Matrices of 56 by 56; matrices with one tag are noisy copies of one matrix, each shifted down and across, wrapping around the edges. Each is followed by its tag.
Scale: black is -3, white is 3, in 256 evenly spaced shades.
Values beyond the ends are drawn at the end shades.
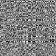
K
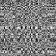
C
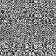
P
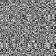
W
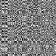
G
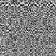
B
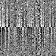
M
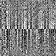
M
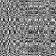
C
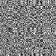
W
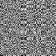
G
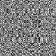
W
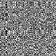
W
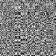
G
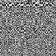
B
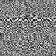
B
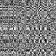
C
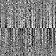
M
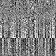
M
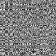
K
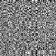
W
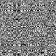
K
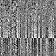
M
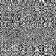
P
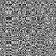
G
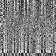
M
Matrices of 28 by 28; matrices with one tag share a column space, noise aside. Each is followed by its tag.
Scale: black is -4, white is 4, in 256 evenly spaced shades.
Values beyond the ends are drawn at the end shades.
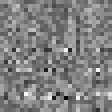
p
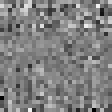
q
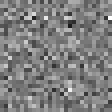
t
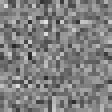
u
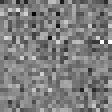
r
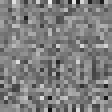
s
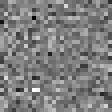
t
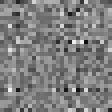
r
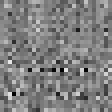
p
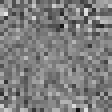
q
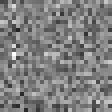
u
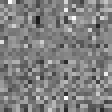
s
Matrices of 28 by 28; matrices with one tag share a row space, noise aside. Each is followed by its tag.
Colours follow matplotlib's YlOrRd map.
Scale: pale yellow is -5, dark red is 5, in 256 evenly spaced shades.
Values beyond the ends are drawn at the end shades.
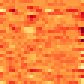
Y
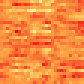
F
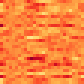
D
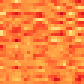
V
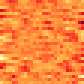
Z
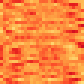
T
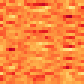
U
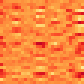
V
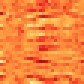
D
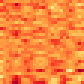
V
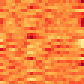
Y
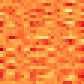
U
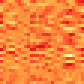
U
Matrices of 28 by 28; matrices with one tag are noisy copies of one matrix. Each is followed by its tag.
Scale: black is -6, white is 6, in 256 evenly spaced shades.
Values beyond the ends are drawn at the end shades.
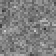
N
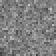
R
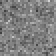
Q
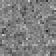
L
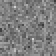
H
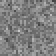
H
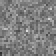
R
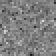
N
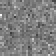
H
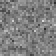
N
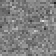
N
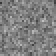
N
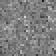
R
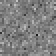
L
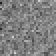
Q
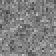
N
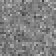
L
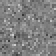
L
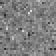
Q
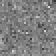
H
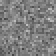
R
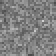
N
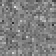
H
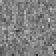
R
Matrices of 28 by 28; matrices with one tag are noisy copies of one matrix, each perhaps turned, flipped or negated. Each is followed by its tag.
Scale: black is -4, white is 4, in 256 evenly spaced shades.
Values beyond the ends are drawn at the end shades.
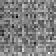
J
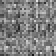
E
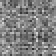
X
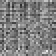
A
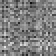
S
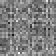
X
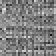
A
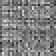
A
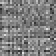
A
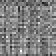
A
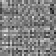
A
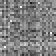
S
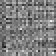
A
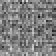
J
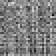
A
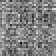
X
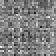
X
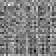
A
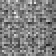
J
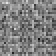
J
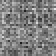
X
